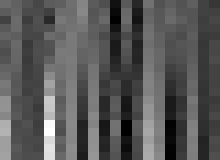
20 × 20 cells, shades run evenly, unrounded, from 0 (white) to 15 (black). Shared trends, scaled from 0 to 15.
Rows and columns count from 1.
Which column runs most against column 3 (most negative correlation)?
6
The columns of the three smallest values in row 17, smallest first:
5, 1, 14
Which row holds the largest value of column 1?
3
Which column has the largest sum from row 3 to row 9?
11
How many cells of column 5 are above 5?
12
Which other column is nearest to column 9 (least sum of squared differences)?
15
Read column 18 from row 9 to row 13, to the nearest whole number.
9 9 9 9 8
